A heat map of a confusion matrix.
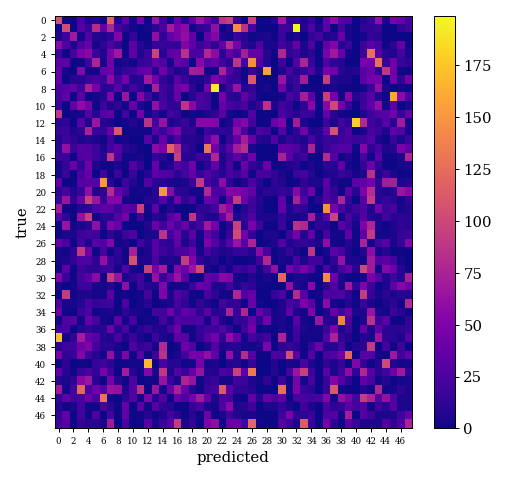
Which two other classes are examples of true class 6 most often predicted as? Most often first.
28, 44
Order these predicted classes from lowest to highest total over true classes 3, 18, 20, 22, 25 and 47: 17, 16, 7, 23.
17, 16, 7, 23
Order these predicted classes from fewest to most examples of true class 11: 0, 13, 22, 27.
27, 13, 22, 0
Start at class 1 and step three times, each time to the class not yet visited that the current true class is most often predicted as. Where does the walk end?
26
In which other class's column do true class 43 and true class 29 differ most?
30
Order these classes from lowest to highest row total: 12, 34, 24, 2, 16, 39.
2, 34, 16, 24, 12, 39
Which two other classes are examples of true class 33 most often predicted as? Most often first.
47, 36
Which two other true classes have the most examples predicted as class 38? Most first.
35, 21
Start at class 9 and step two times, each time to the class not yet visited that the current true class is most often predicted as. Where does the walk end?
23
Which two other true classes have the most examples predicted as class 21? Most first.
8, 16
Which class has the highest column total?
42
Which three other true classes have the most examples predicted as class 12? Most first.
40, 29, 7
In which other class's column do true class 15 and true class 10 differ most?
20
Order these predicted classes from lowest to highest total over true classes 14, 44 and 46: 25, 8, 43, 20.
8, 43, 25, 20
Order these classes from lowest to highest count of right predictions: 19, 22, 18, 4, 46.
46, 18, 4, 22, 19
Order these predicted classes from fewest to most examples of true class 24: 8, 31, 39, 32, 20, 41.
31, 39, 8, 41, 20, 32
